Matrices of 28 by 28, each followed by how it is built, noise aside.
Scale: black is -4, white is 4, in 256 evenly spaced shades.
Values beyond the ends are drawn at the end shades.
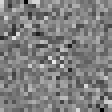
block diagonal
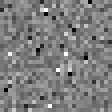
sparse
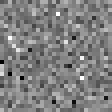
sparse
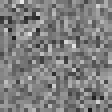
block diagonal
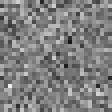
noise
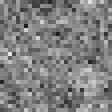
smooth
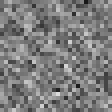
Toeplitz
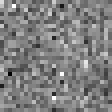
uneven columns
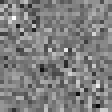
block diagonal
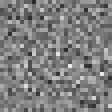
noise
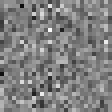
uneven columns
